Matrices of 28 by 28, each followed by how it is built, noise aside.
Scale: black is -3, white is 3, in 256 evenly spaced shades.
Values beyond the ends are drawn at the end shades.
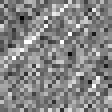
Hankel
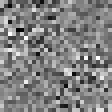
block diagonal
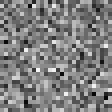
noise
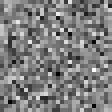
noise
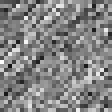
Hankel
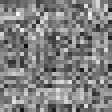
blocks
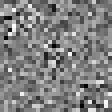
block diagonal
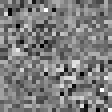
block diagonal
